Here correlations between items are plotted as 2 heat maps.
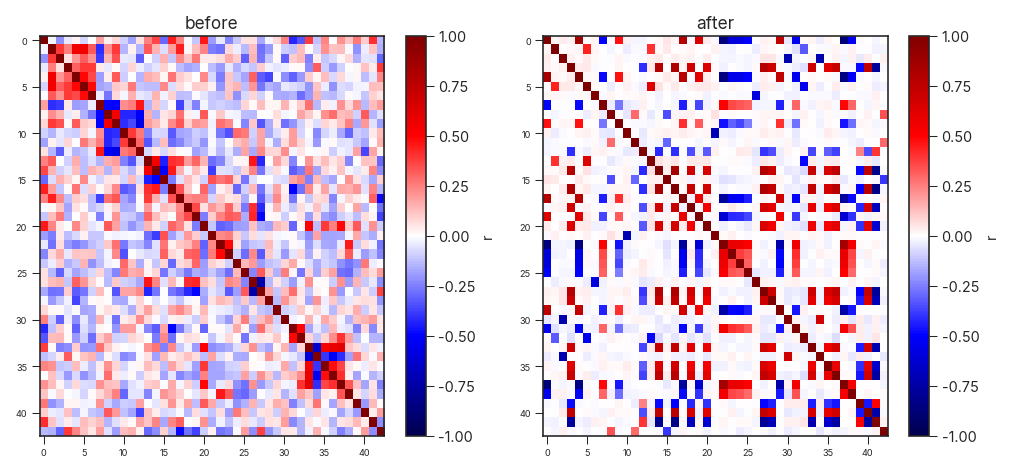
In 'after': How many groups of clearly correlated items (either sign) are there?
7
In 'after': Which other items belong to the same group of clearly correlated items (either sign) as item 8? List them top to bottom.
11, 15, 42
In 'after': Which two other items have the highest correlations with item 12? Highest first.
41, 39
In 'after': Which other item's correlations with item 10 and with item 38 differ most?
21
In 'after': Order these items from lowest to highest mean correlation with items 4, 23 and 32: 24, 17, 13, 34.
13, 24, 34, 17
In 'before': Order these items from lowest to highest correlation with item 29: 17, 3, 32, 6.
6, 3, 32, 17
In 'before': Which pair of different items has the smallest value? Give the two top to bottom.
26, 27
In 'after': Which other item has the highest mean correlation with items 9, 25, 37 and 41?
22
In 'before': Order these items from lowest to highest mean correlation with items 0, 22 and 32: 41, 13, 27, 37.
27, 13, 41, 37
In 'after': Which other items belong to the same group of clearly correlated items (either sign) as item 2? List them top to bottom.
30, 34
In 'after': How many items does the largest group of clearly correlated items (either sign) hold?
14
